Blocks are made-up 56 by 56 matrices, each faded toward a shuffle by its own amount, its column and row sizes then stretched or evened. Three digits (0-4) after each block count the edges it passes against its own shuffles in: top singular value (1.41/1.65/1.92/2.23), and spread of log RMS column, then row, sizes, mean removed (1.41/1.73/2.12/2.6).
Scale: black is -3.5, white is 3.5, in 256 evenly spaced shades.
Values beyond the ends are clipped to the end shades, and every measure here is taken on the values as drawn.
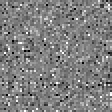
2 0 1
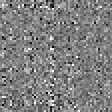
3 3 2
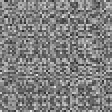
4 0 1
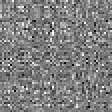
3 1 2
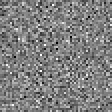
3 1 0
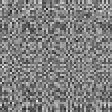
4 1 1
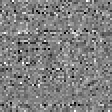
1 0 3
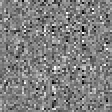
2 3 1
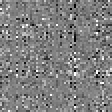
0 4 3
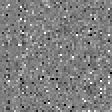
0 2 0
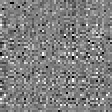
4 2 3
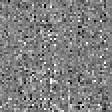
0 3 2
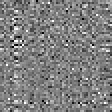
4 2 2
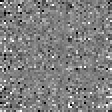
2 3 3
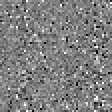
1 2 0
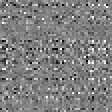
4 2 4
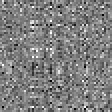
3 3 1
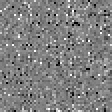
1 1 1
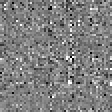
1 3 3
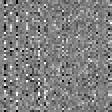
4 4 0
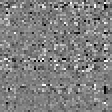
3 3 4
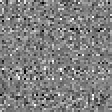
1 2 4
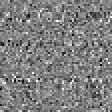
3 1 2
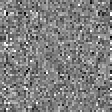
3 3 0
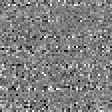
1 0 4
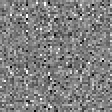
2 2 0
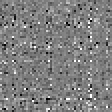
0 4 3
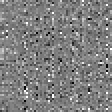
1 4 1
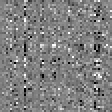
3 4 2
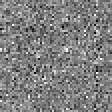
1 3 1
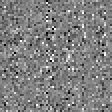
0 3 1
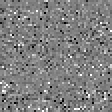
1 0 2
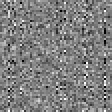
3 4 0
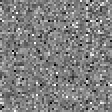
1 2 1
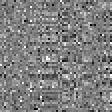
4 2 0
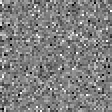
1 0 1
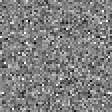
0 0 2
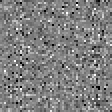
1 3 0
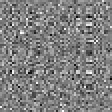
4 2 2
